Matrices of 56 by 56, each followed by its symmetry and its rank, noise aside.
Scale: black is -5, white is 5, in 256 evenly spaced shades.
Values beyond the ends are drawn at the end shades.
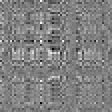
no symmetry, rank three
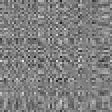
antisymmetric, rank four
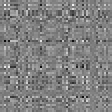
no symmetry, rank three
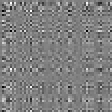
antisymmetric, rank two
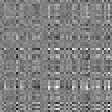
no symmetry, rank two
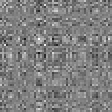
symmetric, rank three
